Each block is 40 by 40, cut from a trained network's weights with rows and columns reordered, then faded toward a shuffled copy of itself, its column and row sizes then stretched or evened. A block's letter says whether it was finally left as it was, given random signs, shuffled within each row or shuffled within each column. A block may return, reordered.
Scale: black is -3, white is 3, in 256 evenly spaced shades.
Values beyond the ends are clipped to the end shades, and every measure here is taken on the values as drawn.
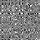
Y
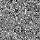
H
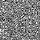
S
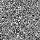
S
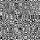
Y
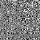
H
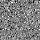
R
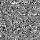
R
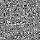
H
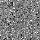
S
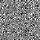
H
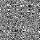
H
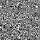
H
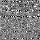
R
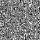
S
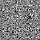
H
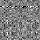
Y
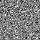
R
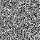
S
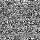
R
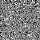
R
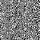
S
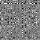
H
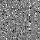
S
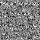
R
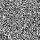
S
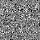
R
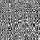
Y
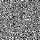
R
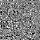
H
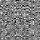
Y
